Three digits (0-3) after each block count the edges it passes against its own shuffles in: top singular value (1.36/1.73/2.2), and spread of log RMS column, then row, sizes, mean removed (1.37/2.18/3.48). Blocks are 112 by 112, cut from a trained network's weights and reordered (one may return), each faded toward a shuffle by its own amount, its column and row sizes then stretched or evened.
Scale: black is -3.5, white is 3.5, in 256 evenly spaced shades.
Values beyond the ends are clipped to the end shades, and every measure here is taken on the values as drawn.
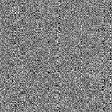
3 2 1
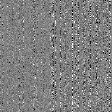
1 3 0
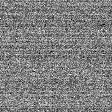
2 1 0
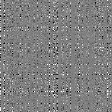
1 3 2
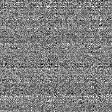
2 2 2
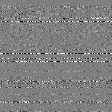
2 0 3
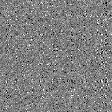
3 1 1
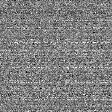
2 1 2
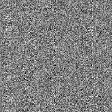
2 2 1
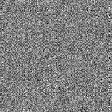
3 1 1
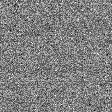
0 1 0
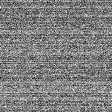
3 1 0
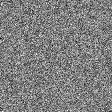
0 0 0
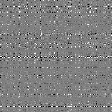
3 2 3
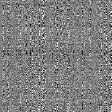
1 3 0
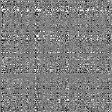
1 3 3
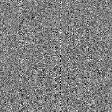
2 2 1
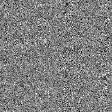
0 2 0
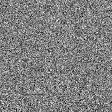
0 0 1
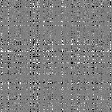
1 3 3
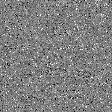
0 0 1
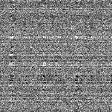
3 2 1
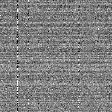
3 2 0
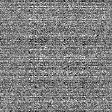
3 2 1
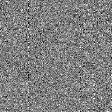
2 2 1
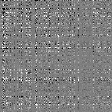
1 3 3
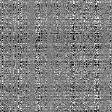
3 3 1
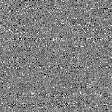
3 0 2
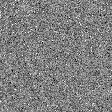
1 0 0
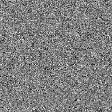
1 0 2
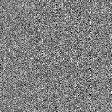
2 2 0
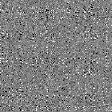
2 2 2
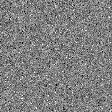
1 1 0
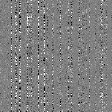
3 3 1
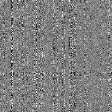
2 3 1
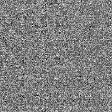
0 2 1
